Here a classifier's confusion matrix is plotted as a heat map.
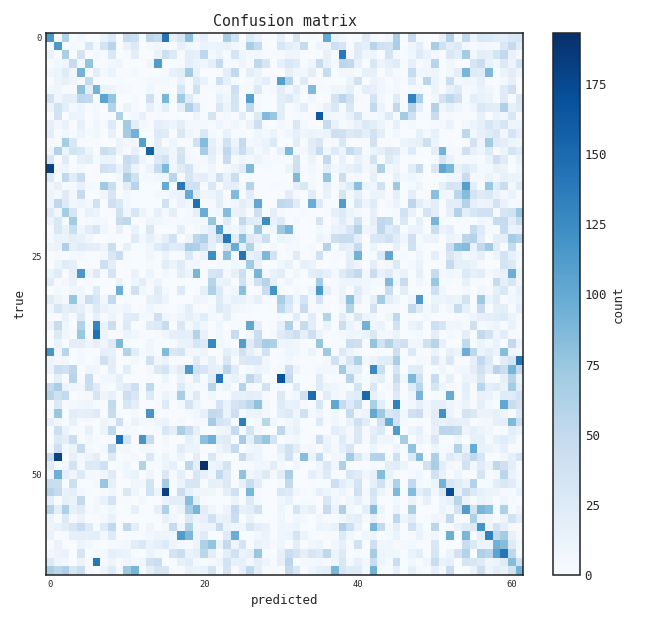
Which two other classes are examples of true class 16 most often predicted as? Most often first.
32, 36
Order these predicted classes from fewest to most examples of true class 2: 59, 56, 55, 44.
55, 56, 44, 59
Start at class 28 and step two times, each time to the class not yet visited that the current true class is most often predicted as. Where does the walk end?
25
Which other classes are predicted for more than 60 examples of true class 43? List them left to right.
1, 13, 42, 51
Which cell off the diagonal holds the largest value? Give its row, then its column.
49, 20
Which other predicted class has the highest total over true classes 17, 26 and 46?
9
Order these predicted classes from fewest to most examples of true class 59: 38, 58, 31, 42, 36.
38, 31, 36, 42, 58
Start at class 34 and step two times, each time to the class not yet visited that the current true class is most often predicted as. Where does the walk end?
4
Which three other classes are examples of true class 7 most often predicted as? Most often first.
47, 26, 15
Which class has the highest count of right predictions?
52
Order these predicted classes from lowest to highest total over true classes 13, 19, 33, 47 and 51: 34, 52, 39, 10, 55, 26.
10, 52, 39, 34, 26, 55
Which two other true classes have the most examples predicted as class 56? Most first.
54, 30
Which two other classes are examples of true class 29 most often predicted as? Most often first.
35, 9
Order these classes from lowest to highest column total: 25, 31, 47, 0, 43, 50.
43, 31, 0, 47, 25, 50
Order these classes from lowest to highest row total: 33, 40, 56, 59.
40, 33, 56, 59
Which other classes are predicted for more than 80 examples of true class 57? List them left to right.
17, 18, 24, 52, 54
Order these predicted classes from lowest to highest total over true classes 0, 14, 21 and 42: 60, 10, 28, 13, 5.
5, 13, 60, 28, 10
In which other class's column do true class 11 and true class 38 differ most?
18
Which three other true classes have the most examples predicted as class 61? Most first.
37, 20, 23
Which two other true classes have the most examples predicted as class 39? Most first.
30, 48
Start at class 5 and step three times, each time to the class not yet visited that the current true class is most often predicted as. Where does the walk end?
1
